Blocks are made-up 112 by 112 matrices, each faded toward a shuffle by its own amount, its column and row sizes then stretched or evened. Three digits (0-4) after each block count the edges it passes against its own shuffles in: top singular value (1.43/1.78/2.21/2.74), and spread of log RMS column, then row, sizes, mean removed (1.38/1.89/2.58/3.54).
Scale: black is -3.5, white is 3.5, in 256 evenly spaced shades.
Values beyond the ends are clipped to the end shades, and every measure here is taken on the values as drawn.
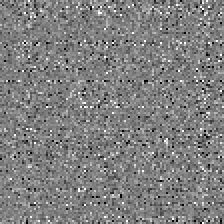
0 2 3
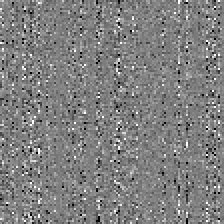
0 4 1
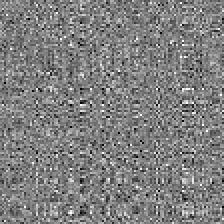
4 3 2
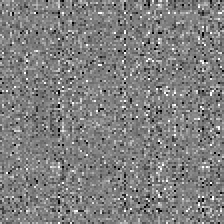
3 3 2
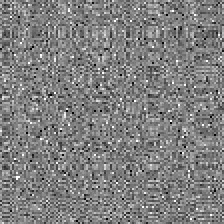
4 0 0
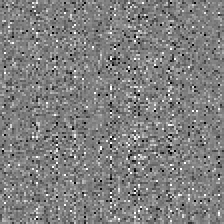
2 3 1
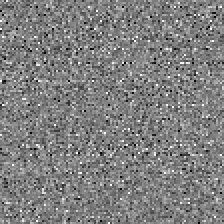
1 0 2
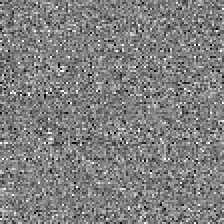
1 1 3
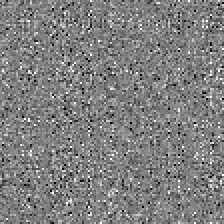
2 3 1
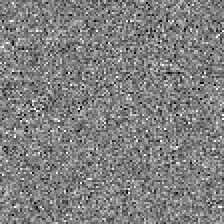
0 0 2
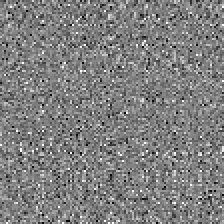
3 2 2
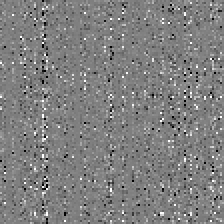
0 4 1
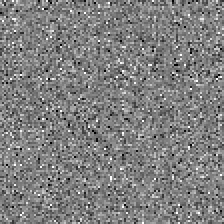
1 2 1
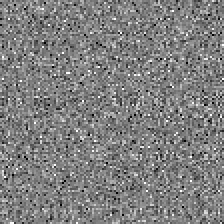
3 0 1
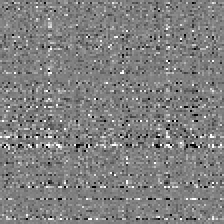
3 2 4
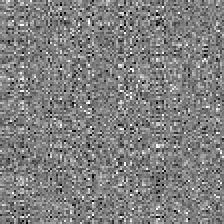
4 3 0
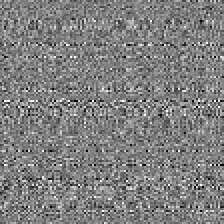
4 1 4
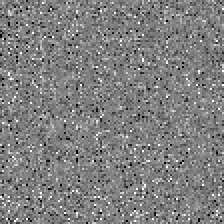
0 2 1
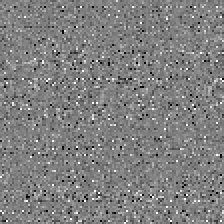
0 1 3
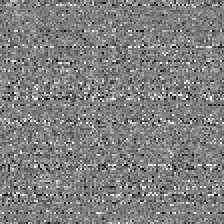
3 1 4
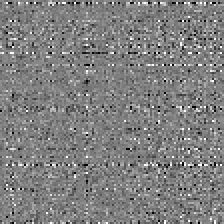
3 3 4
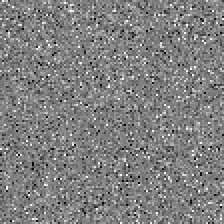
0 0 0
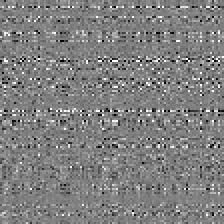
4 2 4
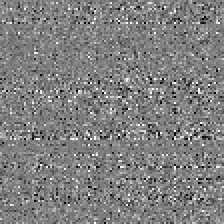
2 2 4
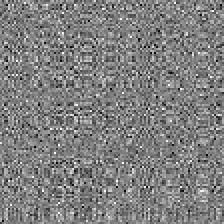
4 1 2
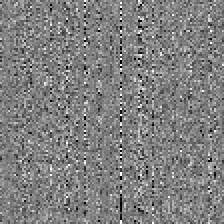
2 4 0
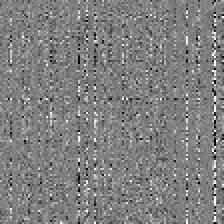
3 4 2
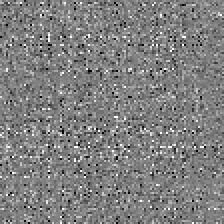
0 3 3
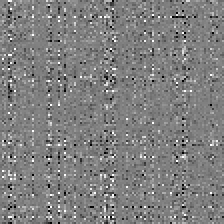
2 4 3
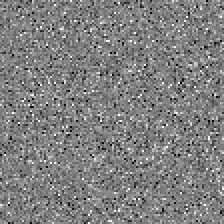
0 0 1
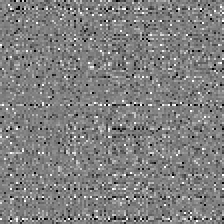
4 1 3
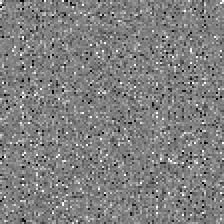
0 2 1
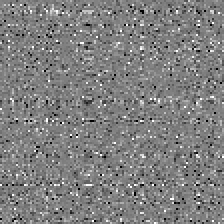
3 1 3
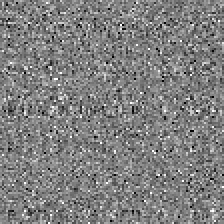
3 1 2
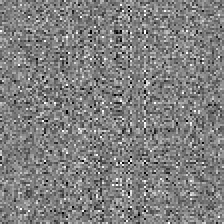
3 3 2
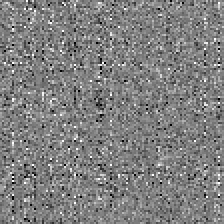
2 3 2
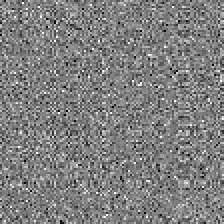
4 1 1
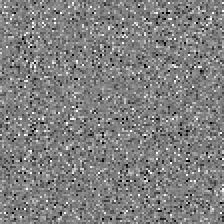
0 1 2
